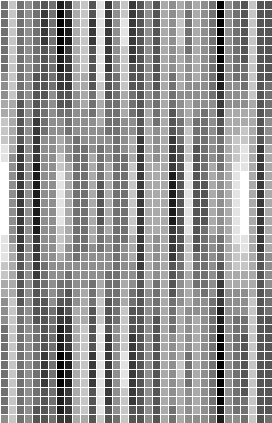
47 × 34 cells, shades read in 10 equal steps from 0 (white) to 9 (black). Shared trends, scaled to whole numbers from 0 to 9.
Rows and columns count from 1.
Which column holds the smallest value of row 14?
1
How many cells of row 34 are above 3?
27
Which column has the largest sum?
28
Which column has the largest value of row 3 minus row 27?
8
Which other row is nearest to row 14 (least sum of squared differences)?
31
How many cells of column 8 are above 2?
36
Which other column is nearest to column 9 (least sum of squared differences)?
14
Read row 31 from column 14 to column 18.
5 5 4 4 6
